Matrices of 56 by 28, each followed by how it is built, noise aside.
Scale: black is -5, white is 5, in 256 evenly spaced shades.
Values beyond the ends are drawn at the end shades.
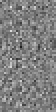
low rank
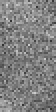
smooth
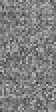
blocks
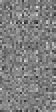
low rank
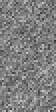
Hankel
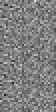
repeating rows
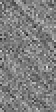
Toeplitz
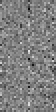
uneven columns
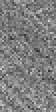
Toeplitz
